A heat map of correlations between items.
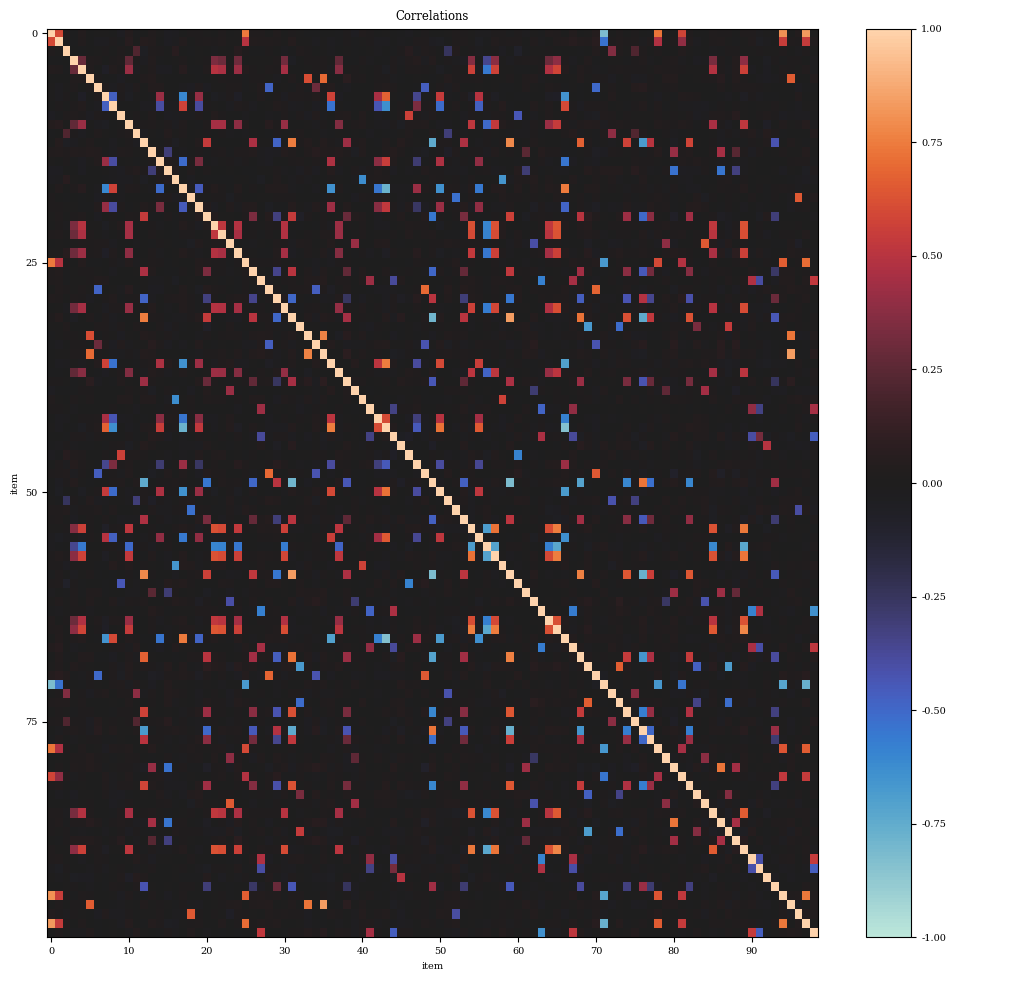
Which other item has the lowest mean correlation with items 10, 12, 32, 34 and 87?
69
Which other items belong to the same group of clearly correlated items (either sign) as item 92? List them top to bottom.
45
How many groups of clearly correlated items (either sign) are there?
15
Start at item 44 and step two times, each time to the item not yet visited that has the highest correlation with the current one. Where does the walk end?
91
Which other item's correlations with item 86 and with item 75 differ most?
80
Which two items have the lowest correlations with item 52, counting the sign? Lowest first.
18, 96
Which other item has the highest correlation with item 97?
0
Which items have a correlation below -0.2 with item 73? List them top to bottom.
32, 83, 87
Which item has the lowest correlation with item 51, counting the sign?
72
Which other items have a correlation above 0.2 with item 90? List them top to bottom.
27, 41, 67, 98
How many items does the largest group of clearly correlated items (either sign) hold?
15
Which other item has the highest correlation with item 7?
43
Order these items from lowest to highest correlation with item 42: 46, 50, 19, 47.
47, 46, 19, 50
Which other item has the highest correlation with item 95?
35
